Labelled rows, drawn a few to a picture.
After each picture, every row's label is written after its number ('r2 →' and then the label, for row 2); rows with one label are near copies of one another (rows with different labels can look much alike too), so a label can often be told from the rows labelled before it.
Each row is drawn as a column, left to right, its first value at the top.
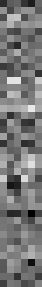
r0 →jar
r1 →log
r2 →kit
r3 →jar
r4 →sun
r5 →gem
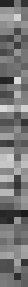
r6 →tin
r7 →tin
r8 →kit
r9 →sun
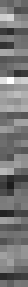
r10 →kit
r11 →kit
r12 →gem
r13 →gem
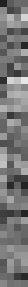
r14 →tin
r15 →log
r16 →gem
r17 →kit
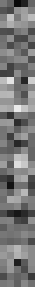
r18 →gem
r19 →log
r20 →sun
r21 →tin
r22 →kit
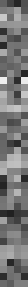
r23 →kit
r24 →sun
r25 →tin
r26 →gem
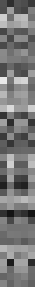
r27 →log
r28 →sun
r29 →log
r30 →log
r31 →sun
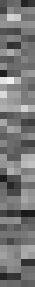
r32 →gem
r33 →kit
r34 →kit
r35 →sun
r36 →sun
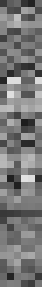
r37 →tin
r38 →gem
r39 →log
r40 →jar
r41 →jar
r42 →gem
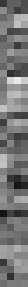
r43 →sun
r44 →gem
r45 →log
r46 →log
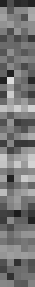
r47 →tin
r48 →gem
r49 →sun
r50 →jar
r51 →tin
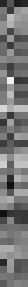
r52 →sun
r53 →log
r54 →tin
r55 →tin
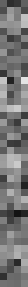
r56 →gem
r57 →tin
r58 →sun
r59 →log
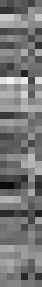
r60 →log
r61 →log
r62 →log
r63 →gem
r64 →tin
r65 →kit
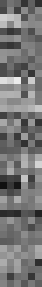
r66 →log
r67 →kit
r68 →log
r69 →jar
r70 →gem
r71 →sun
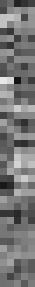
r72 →log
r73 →kit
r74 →tin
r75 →jar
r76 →tin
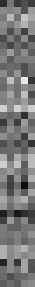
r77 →sun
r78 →kit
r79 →sun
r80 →log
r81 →tin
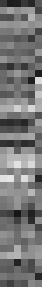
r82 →jar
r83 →jar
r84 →sun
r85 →jar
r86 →tin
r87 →gem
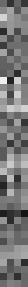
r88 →kit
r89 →tin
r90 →gem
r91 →sun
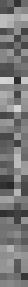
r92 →log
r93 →log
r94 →tin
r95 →kit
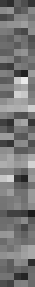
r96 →jar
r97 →jar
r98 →gem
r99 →gem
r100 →sun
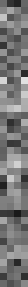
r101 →kit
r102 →jar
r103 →sun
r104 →gem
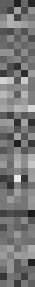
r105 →gem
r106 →log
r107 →jar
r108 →gem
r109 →sun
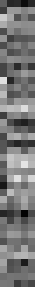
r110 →log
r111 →tin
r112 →jar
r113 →sun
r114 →jar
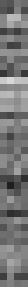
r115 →gem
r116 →log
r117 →kit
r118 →gem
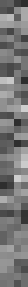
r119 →log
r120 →log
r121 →jar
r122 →tin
